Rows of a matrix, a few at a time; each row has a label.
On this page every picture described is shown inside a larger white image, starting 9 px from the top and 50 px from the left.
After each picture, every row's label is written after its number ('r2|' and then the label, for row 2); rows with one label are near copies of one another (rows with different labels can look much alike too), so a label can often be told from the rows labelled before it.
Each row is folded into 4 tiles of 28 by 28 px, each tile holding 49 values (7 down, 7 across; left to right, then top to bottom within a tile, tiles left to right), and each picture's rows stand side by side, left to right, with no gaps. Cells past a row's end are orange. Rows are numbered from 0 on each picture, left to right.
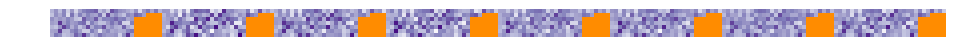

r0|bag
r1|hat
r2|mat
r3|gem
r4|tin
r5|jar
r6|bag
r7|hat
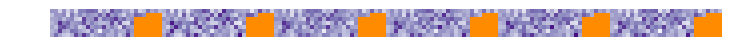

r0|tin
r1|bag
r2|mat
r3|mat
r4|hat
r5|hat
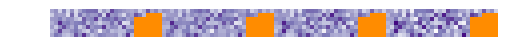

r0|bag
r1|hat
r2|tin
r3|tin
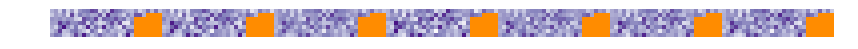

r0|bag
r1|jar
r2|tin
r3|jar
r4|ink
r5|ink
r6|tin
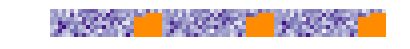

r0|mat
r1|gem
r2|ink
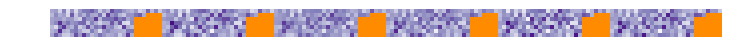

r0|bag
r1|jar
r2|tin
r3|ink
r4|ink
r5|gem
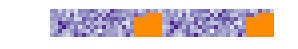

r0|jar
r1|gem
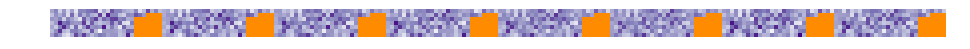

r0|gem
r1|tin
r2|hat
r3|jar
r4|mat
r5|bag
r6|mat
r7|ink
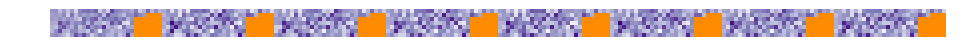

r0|hat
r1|tin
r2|mat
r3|tin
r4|hat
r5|tin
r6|ink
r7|ink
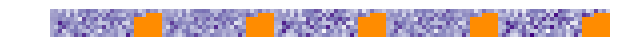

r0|ink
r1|hat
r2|tin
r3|ink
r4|gem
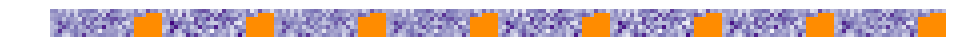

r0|gem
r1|mat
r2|bag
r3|tin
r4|ink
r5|jar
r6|gem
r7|tin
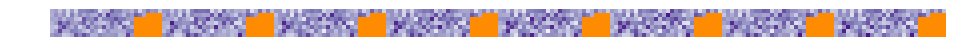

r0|tin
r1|hat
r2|tin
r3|ink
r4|ink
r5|tin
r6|bag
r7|bag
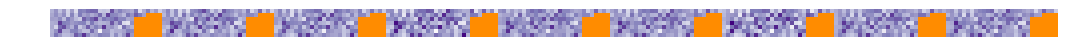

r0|hat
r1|mat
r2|mat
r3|mat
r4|mat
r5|mat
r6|tin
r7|gem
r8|jar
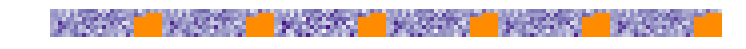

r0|hat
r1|mat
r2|ink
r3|gem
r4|hat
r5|tin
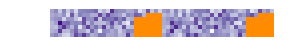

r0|jar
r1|gem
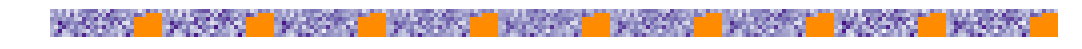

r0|bag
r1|bag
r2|jar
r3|bag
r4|hat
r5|mat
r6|jar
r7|ink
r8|tin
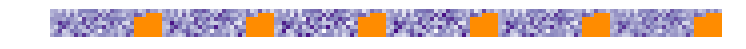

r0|ink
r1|mat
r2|ink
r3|tin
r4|gem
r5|tin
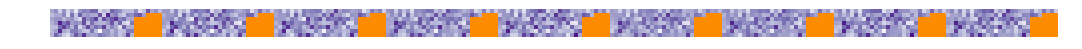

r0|gem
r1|ink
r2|ink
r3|jar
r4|bag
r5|tin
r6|jar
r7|mat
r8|bag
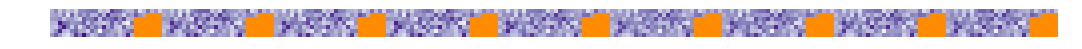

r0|jar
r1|mat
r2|bag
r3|jar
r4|tin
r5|tin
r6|hat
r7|gem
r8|hat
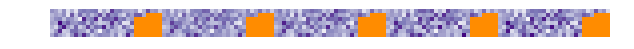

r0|ink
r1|mat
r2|jar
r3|hat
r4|ink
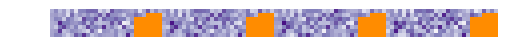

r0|hat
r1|mat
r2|jar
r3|tin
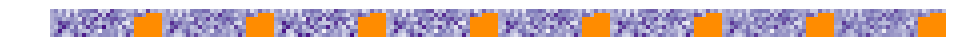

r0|gem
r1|tin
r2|ink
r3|tin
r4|tin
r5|bag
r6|gem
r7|jar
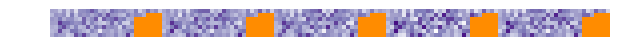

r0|mat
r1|mat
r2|hat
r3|tin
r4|tin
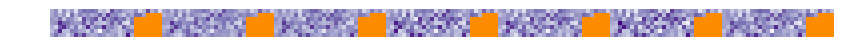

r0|mat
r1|jar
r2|mat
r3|ink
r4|ink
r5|jar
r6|hat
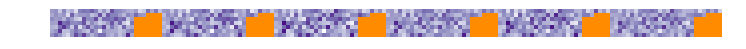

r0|jar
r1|tin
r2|jar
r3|bag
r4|mat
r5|ink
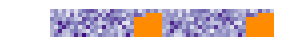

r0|bag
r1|tin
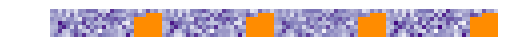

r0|jar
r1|jar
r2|jar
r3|gem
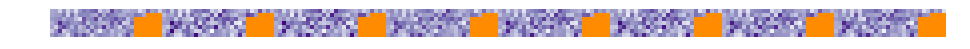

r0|ink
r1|gem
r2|bag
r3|jar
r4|gem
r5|mat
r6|gem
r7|jar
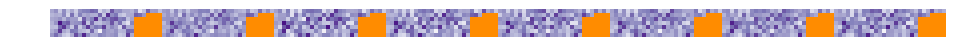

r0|gem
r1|gem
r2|ink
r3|gem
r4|bag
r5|mat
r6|jar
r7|hat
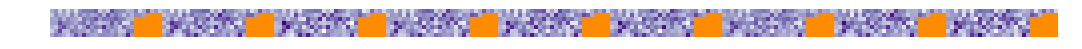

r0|mat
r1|tin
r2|jar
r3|bag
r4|bag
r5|jar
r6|jar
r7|tin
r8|ink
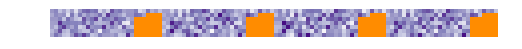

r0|hat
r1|tin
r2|jar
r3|bag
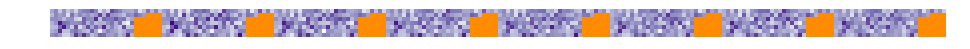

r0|jar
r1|mat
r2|jar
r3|bag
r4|mat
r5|tin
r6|bag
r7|mat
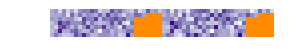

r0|tin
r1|jar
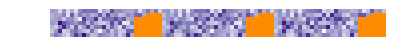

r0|ink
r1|hat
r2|gem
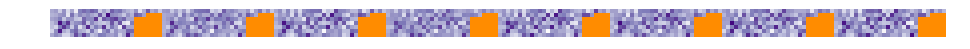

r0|tin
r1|hat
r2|gem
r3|ink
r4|gem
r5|tin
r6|ink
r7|hat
